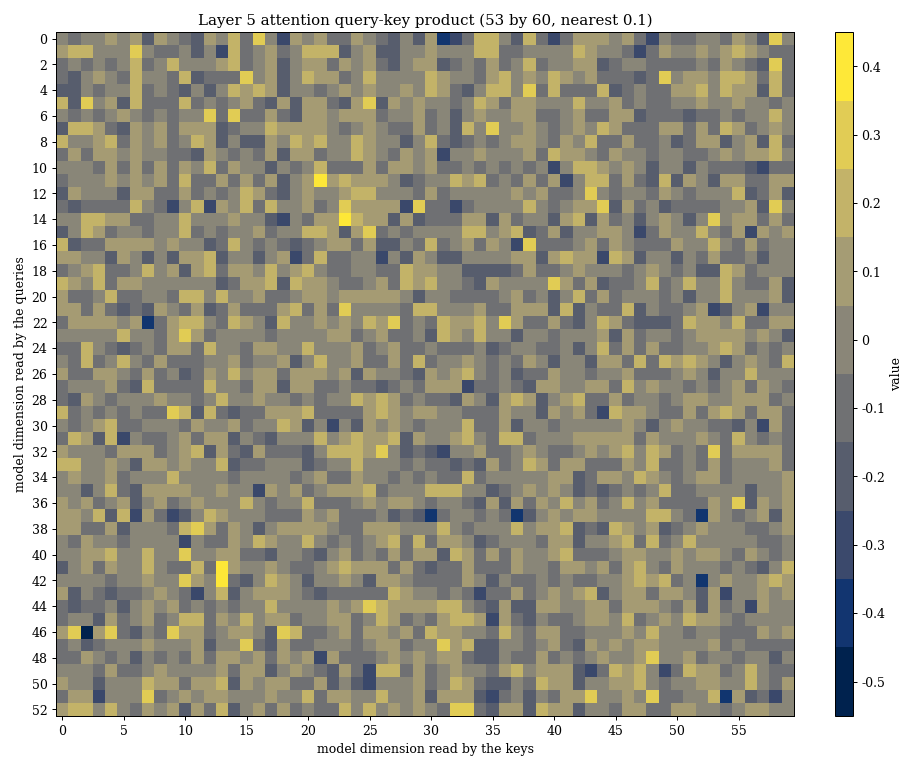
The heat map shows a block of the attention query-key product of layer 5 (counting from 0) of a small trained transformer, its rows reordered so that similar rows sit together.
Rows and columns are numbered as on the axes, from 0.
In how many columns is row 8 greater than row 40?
21
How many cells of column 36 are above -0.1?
36
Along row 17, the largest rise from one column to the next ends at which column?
45
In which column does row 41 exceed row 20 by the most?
59
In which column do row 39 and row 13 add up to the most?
29
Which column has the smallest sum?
35
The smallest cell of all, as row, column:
46, 2
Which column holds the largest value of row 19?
40
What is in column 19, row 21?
0.2
